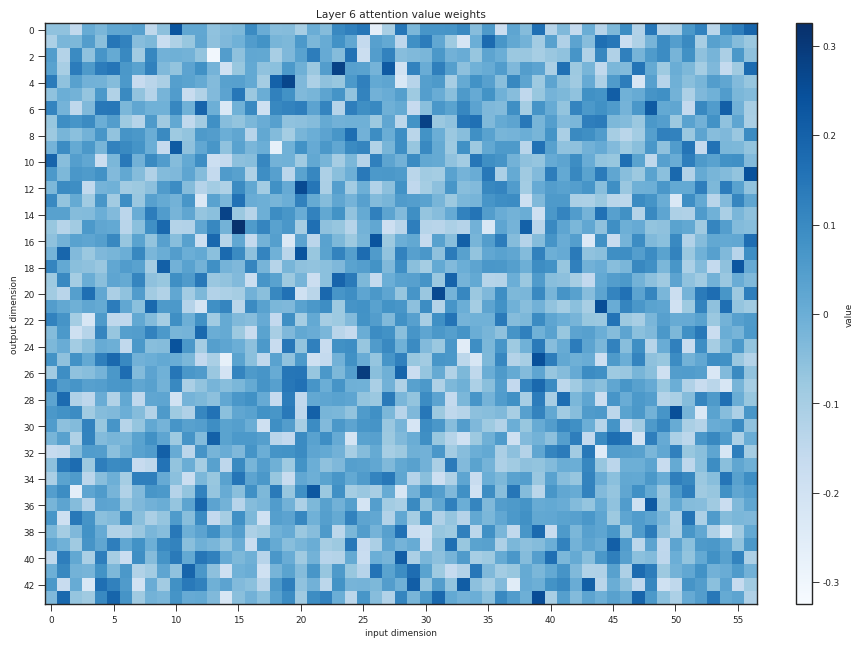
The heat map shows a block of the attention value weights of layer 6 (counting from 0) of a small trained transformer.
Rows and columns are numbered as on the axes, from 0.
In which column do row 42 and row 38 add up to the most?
33
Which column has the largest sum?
48
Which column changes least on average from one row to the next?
35
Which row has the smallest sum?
38
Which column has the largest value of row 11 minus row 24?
56
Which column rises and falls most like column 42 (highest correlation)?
26
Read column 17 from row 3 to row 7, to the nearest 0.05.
-0.05 -0.1 0 -0.2 0
